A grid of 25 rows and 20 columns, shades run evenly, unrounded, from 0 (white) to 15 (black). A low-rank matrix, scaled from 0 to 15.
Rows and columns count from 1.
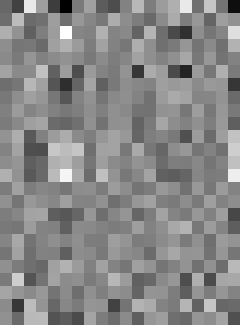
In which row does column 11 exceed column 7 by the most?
12
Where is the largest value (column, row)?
6, 1
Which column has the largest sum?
16
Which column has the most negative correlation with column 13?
15
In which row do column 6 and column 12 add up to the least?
14
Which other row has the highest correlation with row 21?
4
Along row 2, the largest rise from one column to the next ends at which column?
3
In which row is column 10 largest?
24
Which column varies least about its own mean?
11
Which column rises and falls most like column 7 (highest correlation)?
5
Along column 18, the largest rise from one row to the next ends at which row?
2
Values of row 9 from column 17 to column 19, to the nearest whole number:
6 8 6
